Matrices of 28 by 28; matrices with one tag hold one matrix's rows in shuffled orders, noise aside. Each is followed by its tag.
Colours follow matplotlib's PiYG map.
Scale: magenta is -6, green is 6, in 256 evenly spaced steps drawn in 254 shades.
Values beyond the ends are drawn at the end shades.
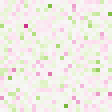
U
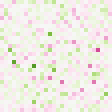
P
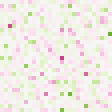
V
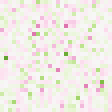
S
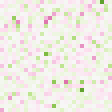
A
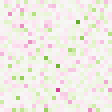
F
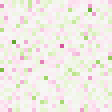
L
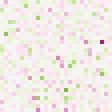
S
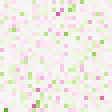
S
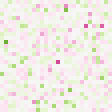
S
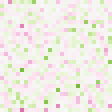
F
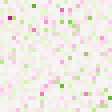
V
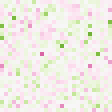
L
